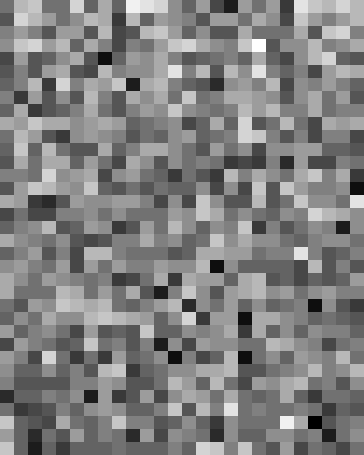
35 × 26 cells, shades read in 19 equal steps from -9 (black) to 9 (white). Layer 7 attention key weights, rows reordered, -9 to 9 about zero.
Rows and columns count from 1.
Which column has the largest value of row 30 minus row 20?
13
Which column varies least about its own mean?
20
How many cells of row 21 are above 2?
2
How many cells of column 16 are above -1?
18
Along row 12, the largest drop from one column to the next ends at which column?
3
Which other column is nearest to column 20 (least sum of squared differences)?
11
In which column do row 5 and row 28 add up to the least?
8
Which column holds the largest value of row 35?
15
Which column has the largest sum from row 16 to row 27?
7
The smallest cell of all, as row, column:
33, 23
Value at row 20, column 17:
2
